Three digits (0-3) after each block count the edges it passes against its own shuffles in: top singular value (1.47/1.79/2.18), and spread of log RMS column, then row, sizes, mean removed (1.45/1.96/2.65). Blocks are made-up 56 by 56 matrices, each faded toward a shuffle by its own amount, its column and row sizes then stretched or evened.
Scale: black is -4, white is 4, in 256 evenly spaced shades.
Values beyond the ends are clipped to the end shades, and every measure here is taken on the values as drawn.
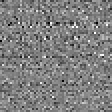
2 0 2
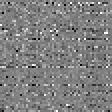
2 0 3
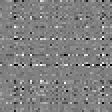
3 2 3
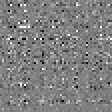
0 2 3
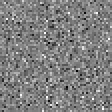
2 0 0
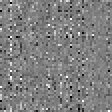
0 3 1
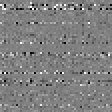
1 1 3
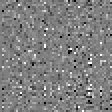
1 2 0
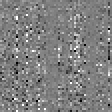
1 3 1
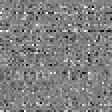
2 0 3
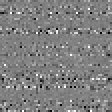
1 0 3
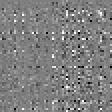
0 3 2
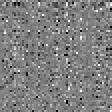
2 2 1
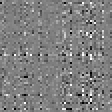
2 3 2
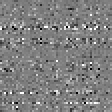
1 2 3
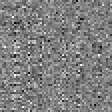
2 2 0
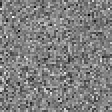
1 1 0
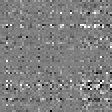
2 2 3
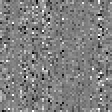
0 3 0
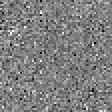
0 1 0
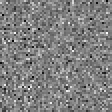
0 1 1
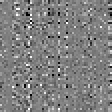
3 3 2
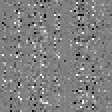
0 3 0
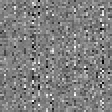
1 3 0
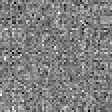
2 1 0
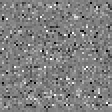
0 0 2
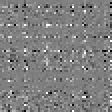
1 2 3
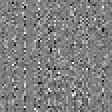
2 3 0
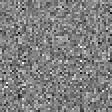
1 1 0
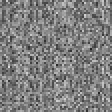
3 1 0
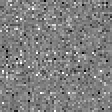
0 1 1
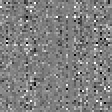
0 3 1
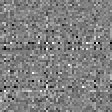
2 1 2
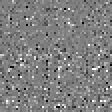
1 1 2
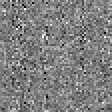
1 2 0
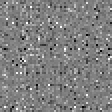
1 2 1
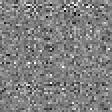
2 1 2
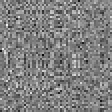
3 2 0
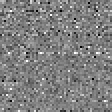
1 0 2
